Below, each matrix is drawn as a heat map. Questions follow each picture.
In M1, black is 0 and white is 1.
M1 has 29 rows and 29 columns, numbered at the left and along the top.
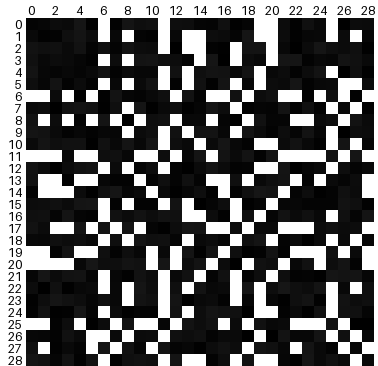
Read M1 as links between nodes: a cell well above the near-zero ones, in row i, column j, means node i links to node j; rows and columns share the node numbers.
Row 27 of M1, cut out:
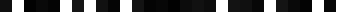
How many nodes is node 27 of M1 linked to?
8
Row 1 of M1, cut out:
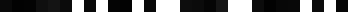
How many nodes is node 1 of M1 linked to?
9
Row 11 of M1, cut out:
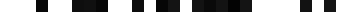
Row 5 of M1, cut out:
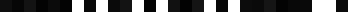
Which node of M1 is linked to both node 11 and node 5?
node 26
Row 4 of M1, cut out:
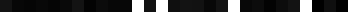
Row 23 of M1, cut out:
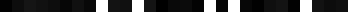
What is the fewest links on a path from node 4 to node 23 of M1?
2
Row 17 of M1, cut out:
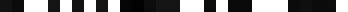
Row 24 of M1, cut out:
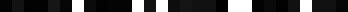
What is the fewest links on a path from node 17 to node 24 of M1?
3
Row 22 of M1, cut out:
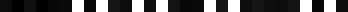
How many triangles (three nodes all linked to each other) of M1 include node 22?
0
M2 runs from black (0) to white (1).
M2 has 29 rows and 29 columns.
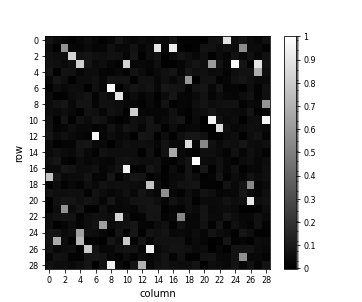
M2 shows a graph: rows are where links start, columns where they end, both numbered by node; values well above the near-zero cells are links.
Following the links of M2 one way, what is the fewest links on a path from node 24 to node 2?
5
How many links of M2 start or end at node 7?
2
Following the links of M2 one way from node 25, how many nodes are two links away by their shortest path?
6
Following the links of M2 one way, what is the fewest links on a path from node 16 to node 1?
7
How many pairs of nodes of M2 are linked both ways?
4
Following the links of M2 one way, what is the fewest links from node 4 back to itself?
3
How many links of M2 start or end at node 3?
6
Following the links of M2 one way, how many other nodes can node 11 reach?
6
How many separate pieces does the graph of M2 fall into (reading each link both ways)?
4
